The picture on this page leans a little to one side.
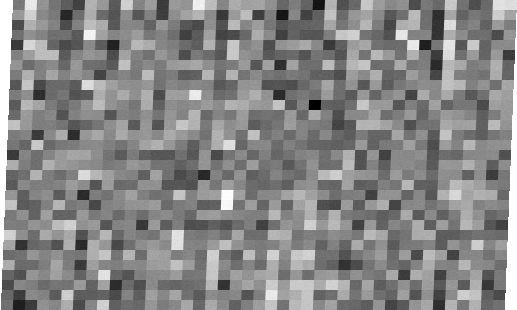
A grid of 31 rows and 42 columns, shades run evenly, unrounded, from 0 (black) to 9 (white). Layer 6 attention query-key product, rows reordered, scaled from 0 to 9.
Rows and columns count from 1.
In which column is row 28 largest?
9
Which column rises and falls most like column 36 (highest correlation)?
23
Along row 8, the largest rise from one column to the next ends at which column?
37
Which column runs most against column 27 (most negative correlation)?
39
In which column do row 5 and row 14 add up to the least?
6
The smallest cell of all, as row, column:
11, 26
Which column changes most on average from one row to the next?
19
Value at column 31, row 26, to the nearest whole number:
5
